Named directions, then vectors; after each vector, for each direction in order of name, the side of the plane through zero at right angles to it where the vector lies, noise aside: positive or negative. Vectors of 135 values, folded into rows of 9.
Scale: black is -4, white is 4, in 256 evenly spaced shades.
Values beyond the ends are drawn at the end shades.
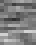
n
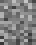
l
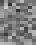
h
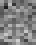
negative, negative, positive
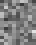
positive, positive, positive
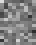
negative, negative, negative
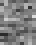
positive, negative, negative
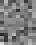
positive, negative, negative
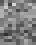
positive, positive, negative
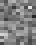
negative, positive, positive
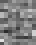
positive, positive, positive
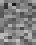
negative, negative, positive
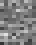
negative, positive, positive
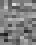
positive, positive, negative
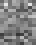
positive, positive, negative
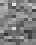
positive, positive, negative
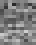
negative, negative, positive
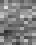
positive, positive, negative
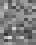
positive, positive, negative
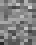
negative, positive, negative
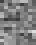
positive, positive, positive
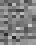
positive, negative, negative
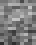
negative, positive, negative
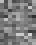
negative, negative, negative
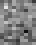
positive, positive, negative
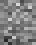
negative, positive, negative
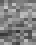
positive, positive, negative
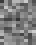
positive, positive, positive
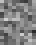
negative, negative, negative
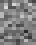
positive, positive, negative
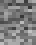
positive, negative, positive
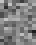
negative, negative, negative
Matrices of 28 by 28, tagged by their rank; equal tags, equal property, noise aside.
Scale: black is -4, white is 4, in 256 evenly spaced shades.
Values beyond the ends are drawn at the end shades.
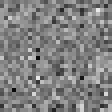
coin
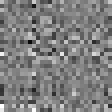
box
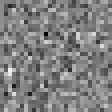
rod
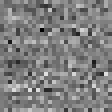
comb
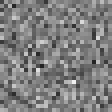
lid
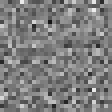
coin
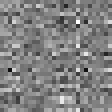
box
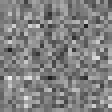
comb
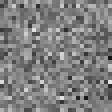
rod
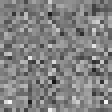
coin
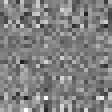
box
